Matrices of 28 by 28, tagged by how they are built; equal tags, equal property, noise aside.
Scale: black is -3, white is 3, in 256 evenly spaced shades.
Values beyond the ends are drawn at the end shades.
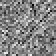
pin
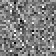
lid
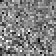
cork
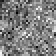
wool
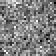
wool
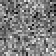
wool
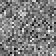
pin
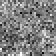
wool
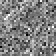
pin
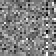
lid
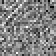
pin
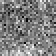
wool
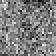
wool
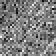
pin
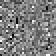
lid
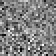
cork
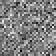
pin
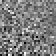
cork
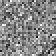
pin
